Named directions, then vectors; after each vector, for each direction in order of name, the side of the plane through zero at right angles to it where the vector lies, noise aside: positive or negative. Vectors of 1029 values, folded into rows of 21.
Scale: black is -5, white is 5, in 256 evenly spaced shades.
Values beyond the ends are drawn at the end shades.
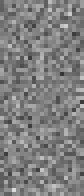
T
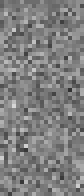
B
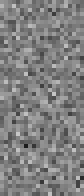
negative, negative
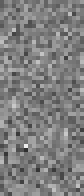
positive, positive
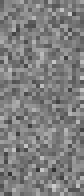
positive, positive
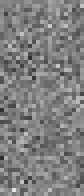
negative, positive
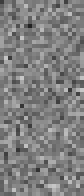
positive, positive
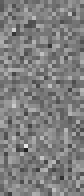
positive, positive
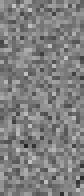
negative, negative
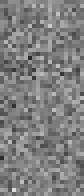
negative, positive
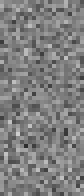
negative, negative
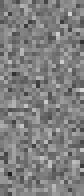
positive, positive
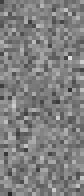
positive, positive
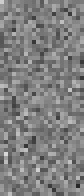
negative, negative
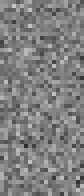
negative, negative
